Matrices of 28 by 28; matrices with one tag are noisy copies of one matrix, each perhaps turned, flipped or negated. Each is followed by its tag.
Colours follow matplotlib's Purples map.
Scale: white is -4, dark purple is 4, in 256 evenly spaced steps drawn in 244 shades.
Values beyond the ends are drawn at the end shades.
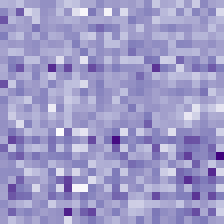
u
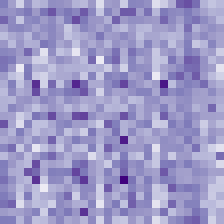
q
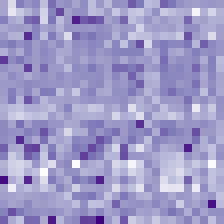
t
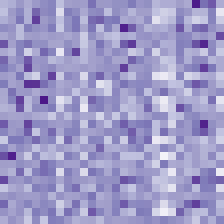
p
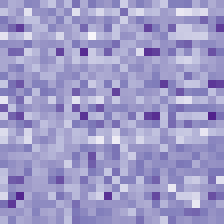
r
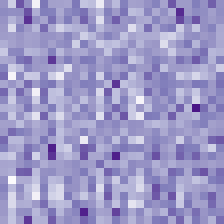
r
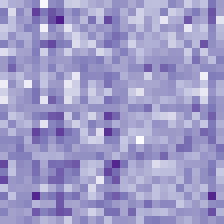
t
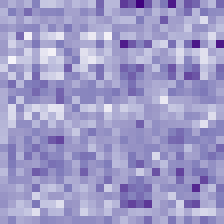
t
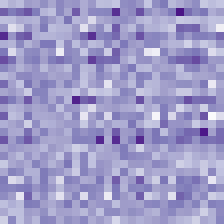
r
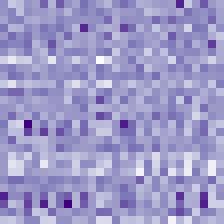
p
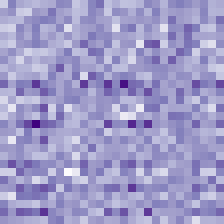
r
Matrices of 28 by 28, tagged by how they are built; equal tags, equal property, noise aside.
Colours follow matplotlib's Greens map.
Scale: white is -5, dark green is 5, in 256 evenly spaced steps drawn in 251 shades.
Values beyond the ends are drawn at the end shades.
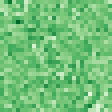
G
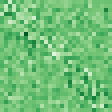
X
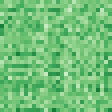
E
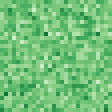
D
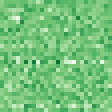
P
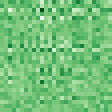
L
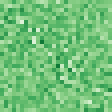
G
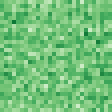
E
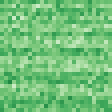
E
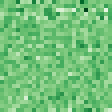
P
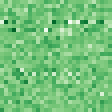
P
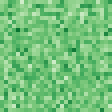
D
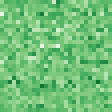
P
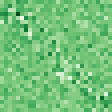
X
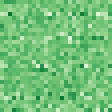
P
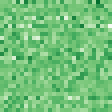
P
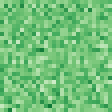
D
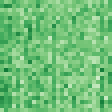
E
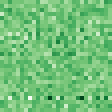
P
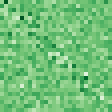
X
